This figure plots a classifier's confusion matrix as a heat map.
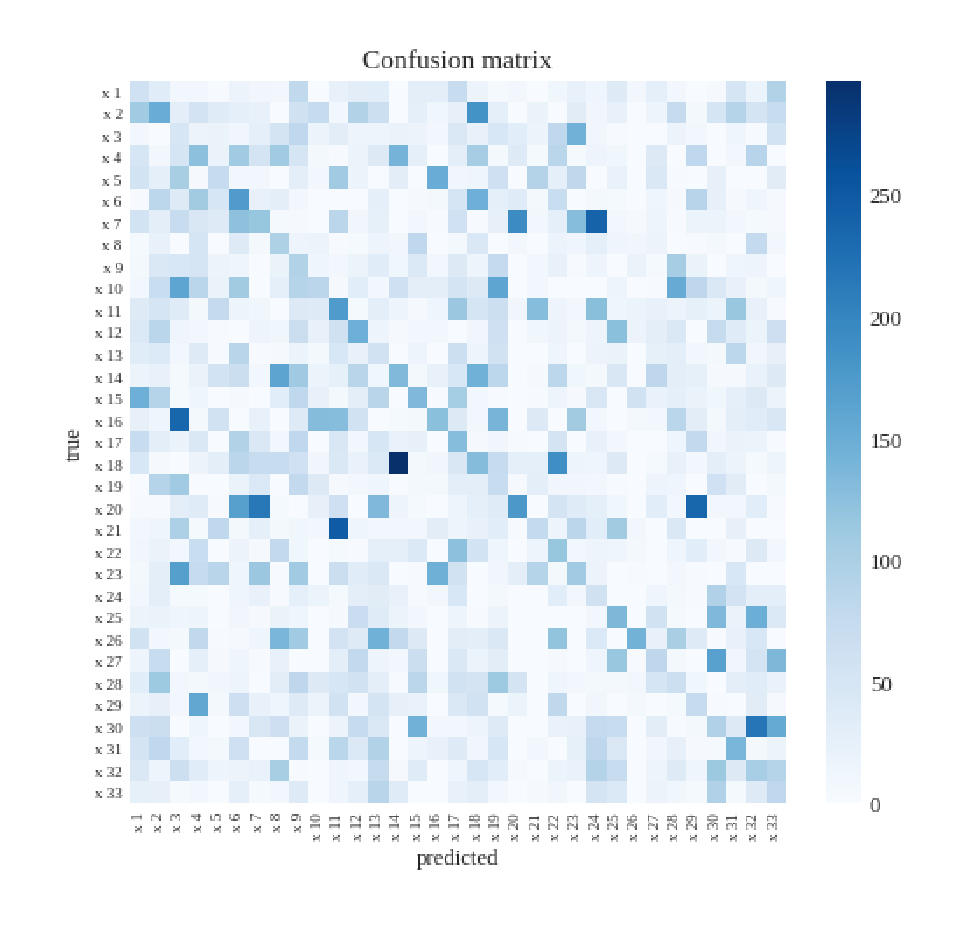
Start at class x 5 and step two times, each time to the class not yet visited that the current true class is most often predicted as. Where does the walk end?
x 3
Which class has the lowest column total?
x 26
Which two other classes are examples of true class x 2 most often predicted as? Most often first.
x 18, x 1
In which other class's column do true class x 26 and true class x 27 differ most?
x 30
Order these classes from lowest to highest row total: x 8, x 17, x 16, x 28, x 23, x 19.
x 8, x 19, x 17, x 28, x 23, x 16
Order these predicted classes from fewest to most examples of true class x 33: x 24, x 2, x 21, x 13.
x 21, x 2, x 24, x 13
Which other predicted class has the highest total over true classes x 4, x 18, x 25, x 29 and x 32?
x 14
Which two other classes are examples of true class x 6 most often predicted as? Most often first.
x 18, x 4
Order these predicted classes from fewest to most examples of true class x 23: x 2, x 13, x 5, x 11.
x 2, x 13, x 11, x 5
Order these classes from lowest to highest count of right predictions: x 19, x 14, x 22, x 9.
x 19, x 9, x 22, x 14
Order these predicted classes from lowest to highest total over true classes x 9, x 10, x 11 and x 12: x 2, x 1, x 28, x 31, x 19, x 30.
x 1, x 30, x 31, x 2, x 28, x 19
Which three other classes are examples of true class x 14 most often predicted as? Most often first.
x 8, x 18, x 9
